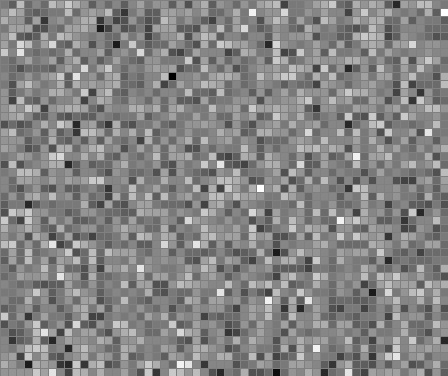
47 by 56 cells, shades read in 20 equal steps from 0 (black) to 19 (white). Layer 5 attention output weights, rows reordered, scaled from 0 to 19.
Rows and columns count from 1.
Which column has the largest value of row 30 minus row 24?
26
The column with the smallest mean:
14
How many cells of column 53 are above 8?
31
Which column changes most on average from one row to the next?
4
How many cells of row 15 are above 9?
27
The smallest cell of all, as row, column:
10, 22
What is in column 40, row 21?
7
